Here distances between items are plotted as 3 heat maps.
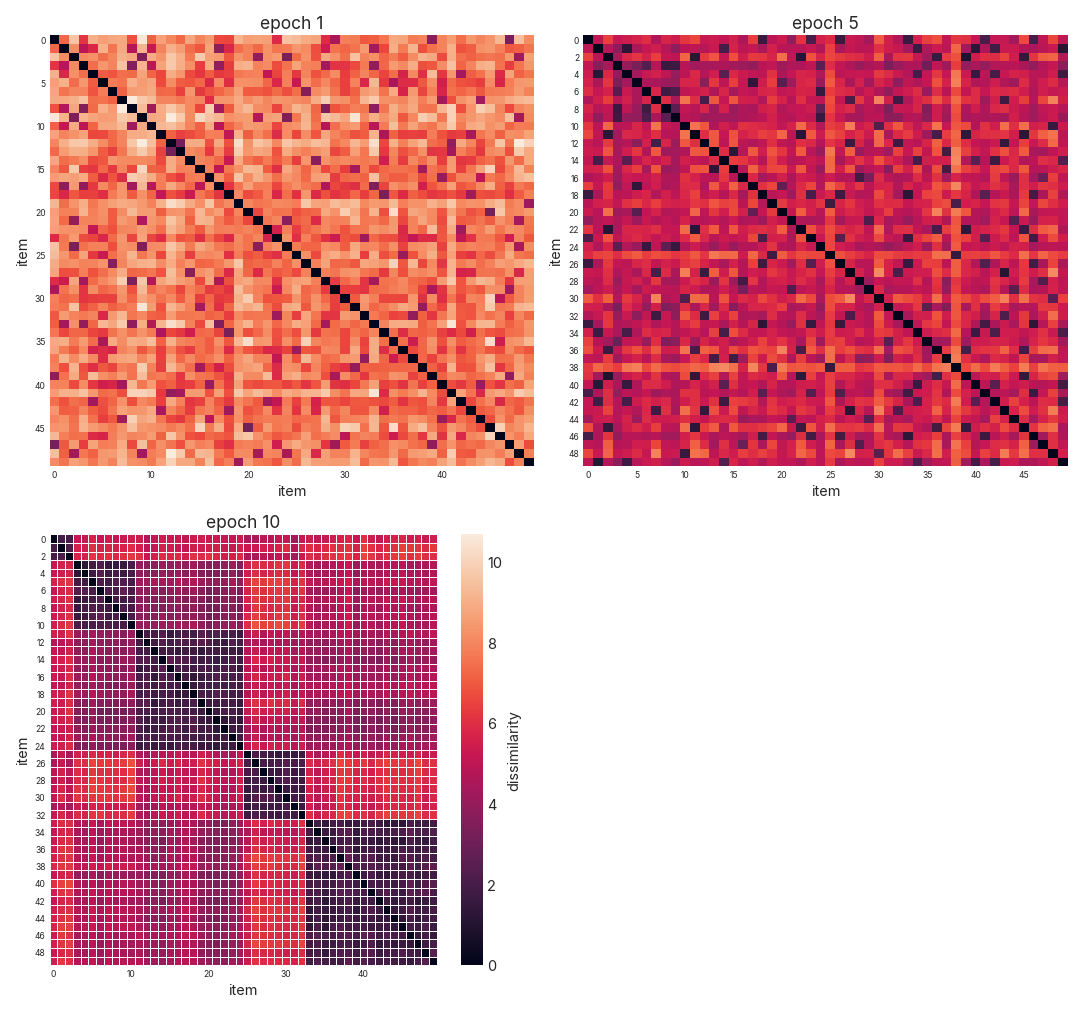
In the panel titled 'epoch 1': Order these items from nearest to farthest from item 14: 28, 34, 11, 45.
34, 11, 45, 28
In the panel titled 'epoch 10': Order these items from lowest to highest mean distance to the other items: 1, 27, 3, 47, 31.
47, 3, 31, 27, 1
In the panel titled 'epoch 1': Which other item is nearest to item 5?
35
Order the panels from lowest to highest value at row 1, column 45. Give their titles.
epoch 5, epoch 10, epoch 1
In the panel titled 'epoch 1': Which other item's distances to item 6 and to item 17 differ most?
33
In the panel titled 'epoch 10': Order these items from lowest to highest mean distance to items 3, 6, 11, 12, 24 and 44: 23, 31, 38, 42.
23, 42, 38, 31
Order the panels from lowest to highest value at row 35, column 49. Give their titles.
epoch 10, epoch 5, epoch 1
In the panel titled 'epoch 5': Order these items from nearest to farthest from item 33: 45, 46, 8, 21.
46, 21, 8, 45
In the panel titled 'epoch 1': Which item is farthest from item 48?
12
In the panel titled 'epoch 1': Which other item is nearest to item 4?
42
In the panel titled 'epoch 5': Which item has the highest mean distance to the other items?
38
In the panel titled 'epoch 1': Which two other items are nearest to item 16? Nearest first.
40, 44
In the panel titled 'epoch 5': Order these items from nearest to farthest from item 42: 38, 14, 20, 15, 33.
14, 33, 20, 15, 38
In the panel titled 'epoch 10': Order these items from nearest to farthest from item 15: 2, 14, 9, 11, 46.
11, 14, 9, 46, 2
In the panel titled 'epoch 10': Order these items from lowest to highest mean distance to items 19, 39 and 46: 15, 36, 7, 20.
36, 20, 15, 7
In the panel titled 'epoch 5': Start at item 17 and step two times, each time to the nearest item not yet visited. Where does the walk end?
20
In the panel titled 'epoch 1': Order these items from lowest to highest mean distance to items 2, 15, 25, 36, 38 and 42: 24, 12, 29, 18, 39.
18, 24, 29, 39, 12
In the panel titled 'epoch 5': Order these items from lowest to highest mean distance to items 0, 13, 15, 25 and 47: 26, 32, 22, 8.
26, 8, 32, 22
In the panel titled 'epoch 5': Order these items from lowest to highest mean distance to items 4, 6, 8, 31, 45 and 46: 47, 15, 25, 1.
1, 15, 47, 25
